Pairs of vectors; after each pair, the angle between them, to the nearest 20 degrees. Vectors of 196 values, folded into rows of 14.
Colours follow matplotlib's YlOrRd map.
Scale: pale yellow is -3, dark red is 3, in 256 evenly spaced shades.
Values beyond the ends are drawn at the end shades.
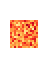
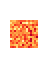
80 degrees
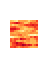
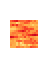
160 degrees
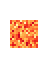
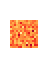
60 degrees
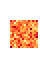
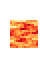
100 degrees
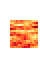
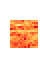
20 degrees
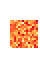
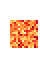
40 degrees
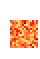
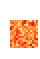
40 degrees
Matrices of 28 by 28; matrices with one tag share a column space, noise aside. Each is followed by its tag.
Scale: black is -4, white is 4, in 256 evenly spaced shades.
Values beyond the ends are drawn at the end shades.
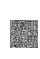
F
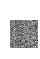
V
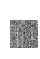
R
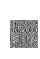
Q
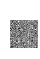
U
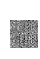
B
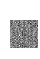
R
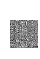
V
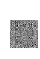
R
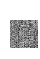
R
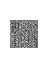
Q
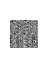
B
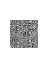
U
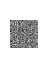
V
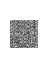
B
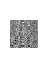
F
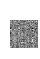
U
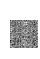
V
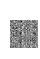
U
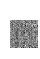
R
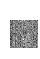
B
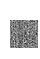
B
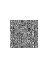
U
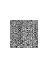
V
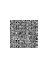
B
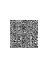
B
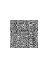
Q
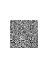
B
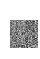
F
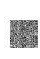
F
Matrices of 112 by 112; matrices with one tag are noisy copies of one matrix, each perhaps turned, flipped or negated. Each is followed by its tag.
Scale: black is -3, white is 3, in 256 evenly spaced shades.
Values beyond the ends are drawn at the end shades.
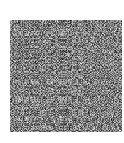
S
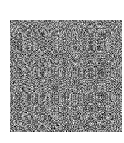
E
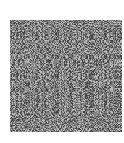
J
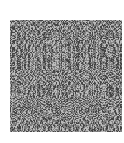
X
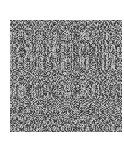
X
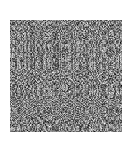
X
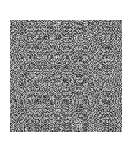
J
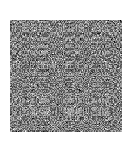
E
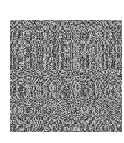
X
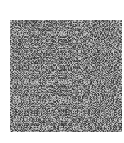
S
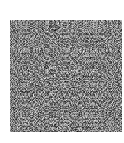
J
